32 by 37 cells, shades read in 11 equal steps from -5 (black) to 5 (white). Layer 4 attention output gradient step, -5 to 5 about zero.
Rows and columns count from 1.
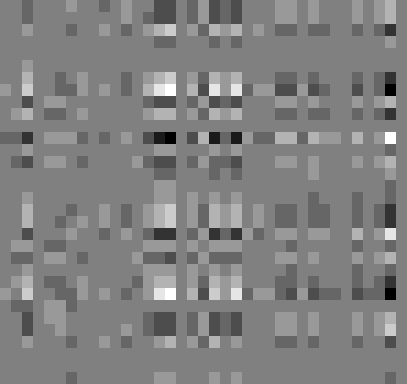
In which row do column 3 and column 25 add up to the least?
12
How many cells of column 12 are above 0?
5
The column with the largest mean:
16
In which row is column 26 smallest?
8
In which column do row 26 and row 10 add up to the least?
36
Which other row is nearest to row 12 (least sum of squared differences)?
20
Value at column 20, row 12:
-4
